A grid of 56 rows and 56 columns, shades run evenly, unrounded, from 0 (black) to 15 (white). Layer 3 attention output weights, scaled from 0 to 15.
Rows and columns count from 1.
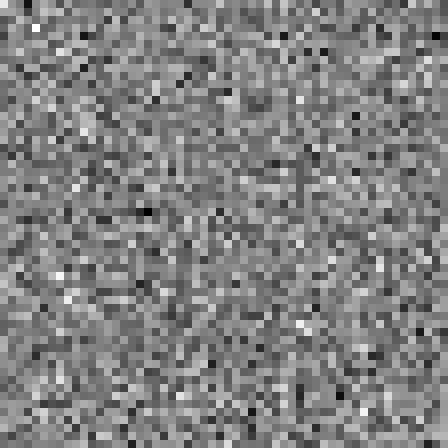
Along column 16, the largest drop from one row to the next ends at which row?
54
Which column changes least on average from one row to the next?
56
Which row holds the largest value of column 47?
30
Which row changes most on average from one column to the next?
28
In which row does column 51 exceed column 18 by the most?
36
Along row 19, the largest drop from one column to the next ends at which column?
43
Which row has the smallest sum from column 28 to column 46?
40
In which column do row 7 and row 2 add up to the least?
41
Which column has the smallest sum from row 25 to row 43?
49
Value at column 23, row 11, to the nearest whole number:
3
